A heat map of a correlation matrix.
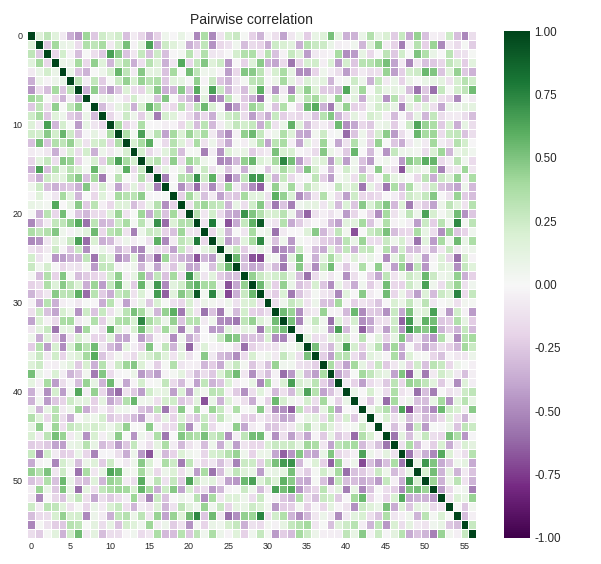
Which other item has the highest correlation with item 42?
47
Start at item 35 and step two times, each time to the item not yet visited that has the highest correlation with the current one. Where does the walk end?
6
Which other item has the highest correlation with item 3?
19
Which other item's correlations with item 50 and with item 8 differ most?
35
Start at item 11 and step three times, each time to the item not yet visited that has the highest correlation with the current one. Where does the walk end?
48
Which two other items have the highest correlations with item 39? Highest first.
33, 10
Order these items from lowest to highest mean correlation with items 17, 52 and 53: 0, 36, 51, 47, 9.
51, 36, 9, 0, 47
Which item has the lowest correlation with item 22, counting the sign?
41
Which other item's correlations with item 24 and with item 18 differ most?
31
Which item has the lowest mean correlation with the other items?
25
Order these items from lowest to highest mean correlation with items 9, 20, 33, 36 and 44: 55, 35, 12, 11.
55, 35, 12, 11
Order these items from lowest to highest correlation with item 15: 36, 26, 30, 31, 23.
30, 23, 26, 31, 36
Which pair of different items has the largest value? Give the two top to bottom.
21, 29
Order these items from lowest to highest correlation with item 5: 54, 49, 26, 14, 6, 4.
26, 49, 4, 54, 6, 14
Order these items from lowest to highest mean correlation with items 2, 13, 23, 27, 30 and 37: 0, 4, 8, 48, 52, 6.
8, 6, 0, 48, 4, 52
